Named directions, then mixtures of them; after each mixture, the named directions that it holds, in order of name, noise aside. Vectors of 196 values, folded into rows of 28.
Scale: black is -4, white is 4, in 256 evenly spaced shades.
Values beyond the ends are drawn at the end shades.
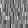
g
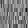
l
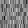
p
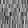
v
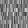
g, l, p.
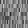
v.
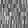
v.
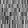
v.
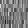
g, l, v.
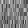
p, v.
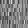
l, v.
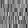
l.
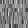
g, l, v.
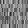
l, v.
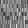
g, l, v.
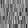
l.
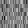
p.
